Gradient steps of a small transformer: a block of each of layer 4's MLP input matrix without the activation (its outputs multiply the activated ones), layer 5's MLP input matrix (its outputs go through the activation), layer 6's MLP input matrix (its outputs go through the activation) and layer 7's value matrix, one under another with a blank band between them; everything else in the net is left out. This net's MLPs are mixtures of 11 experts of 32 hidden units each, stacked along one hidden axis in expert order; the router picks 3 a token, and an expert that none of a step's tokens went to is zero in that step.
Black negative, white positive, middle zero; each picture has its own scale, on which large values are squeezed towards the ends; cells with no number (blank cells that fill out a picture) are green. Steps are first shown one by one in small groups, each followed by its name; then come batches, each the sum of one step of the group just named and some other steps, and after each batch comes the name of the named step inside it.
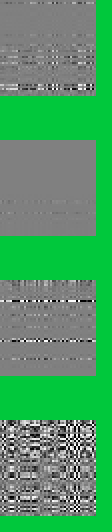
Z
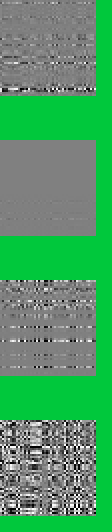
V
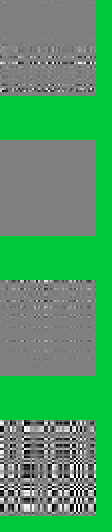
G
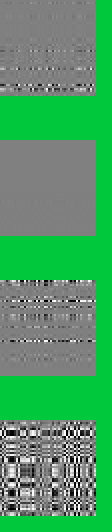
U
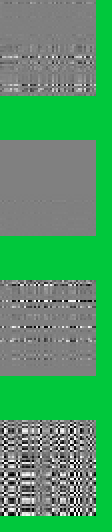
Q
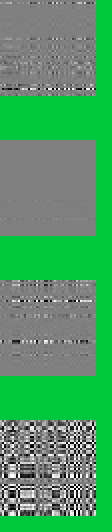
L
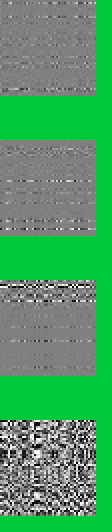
V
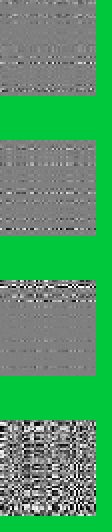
G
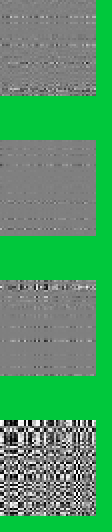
V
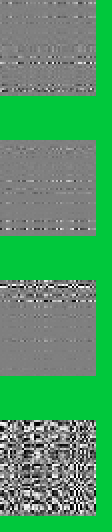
G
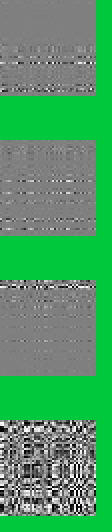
G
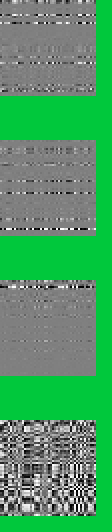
G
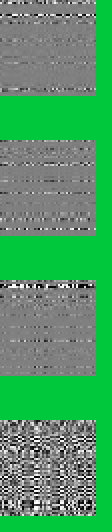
V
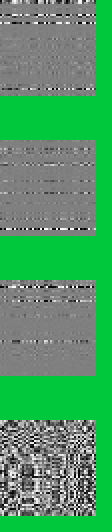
L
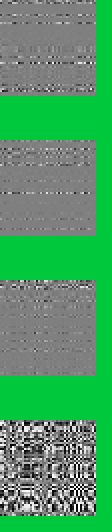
G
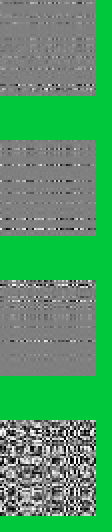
U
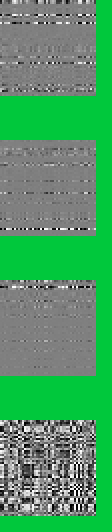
G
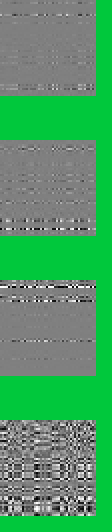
Z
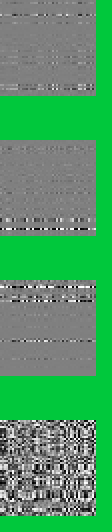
Z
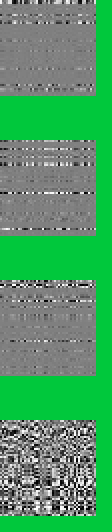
U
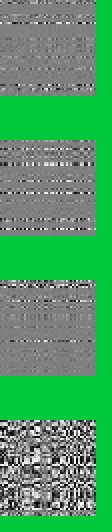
U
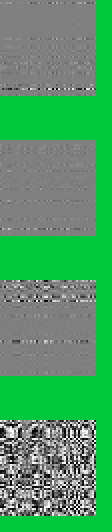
L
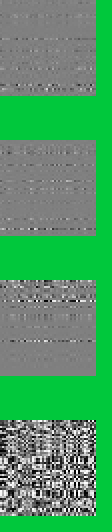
U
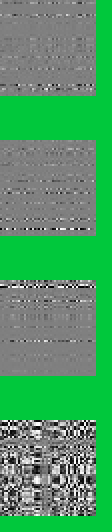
U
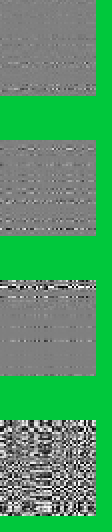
V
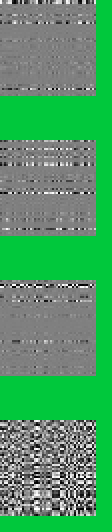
L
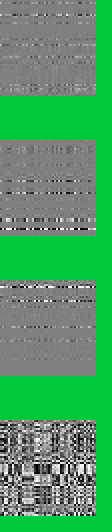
Q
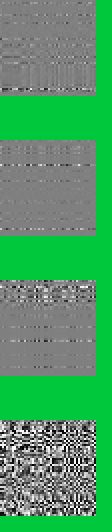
V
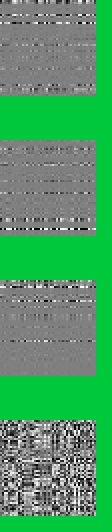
U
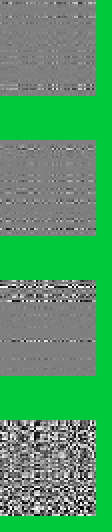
Z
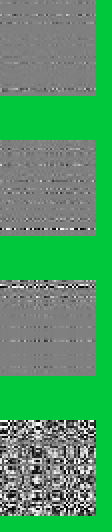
V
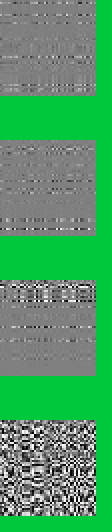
Q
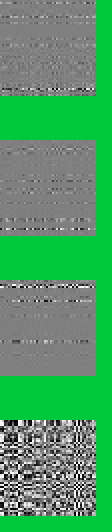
L
